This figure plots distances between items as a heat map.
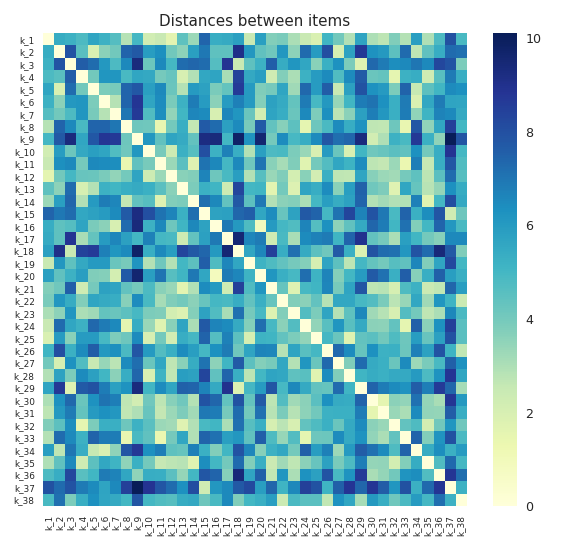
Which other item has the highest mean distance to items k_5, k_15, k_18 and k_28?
k_9
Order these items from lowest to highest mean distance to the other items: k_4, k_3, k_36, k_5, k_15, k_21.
k_21, k_4, k_5, k_36, k_3, k_15
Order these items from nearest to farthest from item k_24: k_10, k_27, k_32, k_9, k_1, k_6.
k_1, k_10, k_32, k_9, k_27, k_6
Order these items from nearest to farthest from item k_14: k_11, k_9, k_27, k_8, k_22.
k_11, k_8, k_22, k_9, k_27
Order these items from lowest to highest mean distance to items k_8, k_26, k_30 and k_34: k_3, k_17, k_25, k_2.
k_25, k_17, k_2, k_3
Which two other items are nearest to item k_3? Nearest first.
k_29, k_18
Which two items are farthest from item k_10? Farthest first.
k_37, k_15
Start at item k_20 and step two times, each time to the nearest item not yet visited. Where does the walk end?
k_7
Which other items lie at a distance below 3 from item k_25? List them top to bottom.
k_1, k_10, k_12, k_19, k_28
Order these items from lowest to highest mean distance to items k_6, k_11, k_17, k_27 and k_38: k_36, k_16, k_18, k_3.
k_16, k_36, k_3, k_18
